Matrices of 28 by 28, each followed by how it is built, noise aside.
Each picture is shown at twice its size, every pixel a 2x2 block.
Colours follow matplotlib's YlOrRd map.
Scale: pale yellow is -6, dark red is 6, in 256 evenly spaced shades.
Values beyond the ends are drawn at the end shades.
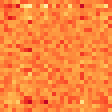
low rank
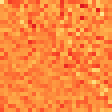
upper triangular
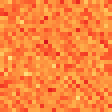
Toeplitz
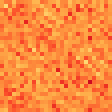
Toeplitz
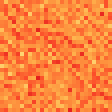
Toeplitz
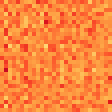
low rank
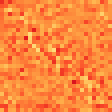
banded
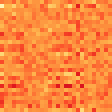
low rank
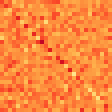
diagonal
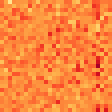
uneven columns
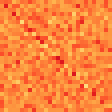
diagonal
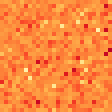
sparse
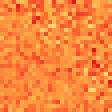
upper triangular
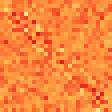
banded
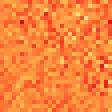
upper triangular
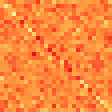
diagonal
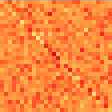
diagonal
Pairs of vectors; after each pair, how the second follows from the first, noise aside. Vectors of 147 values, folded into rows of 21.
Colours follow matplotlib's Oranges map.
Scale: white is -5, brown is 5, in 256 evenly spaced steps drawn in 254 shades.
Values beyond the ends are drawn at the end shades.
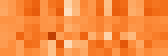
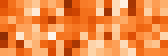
negated, scaled up.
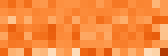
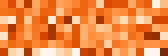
scaled up.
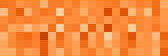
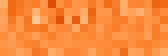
reversed, negated, partly zeroed.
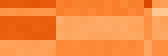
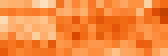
negated.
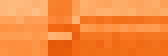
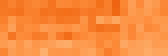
reversed, shrunk.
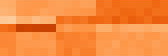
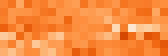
reversed, negated, partly zeroed.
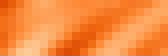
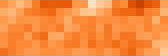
reversed, negated, partly zeroed.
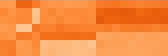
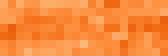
wrapped around, negated, shrunk.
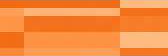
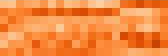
negated.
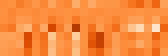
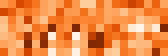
scaled up.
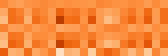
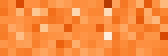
reversed, negated, partly zeroed.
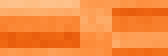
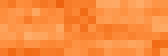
wrapped around, negated, shrunk.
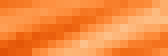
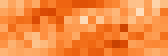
wrapped around, negated.
